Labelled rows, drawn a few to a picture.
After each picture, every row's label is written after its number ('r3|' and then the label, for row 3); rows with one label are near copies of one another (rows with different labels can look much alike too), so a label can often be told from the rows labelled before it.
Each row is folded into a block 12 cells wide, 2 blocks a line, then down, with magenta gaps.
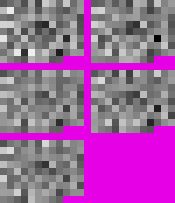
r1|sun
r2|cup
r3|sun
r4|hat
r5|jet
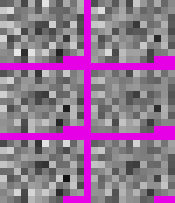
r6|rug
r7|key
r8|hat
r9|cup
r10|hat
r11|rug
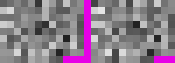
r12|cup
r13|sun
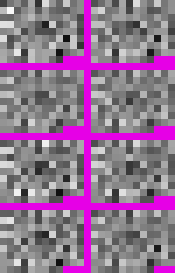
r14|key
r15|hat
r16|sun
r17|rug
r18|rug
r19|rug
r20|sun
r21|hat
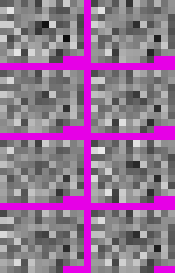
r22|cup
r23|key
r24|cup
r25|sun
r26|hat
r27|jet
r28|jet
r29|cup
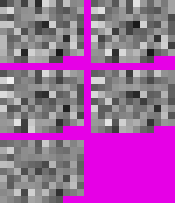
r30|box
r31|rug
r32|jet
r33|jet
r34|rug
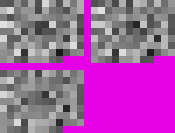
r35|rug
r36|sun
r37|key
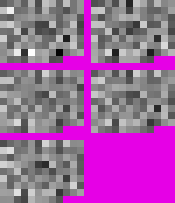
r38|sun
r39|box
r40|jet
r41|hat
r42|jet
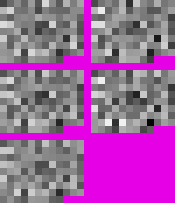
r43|rug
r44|key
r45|rug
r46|sun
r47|rug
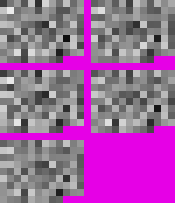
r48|hat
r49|cup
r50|box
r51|hat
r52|sun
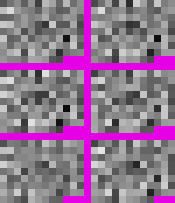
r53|cup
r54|hat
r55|hat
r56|box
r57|jet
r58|key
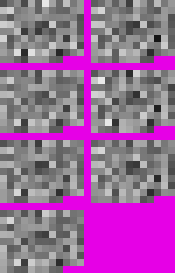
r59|rug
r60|cup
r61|box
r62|key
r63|box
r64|cup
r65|box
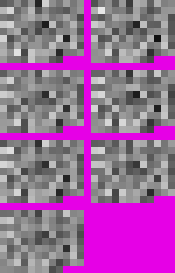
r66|key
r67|cup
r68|key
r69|cup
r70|key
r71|sun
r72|cup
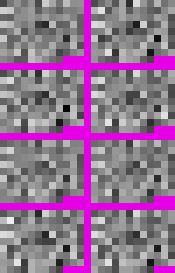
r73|jet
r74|key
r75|hat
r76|rug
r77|cup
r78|key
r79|key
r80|key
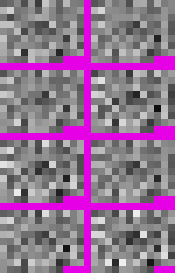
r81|box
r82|cup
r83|key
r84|cup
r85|rug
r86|cup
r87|hat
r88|rug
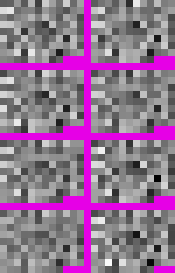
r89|sun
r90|key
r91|jet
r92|key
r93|jet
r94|key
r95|hat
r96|sun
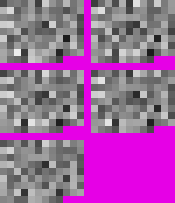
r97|key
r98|hat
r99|rug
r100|key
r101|box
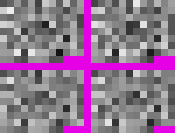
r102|sun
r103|rug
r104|box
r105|key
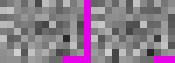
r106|cup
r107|rug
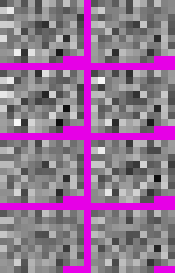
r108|sun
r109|box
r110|key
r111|box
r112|key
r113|cup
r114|jet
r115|hat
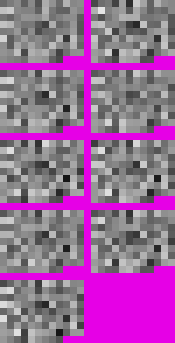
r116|cup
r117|box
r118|cup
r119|jet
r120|hat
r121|key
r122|cup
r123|box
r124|jet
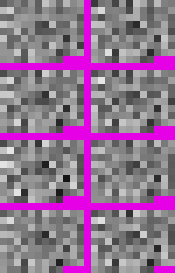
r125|jet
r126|box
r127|key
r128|box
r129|key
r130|cup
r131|sun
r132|box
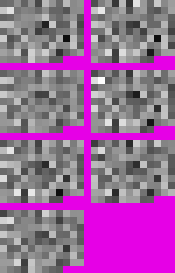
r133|cup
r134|hat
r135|jet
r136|sun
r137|sun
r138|box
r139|jet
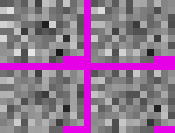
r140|sun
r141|sun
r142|cup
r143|hat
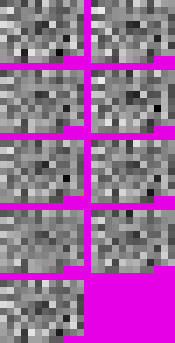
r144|rug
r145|jet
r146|jet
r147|cup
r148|cup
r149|hat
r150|jet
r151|box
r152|rug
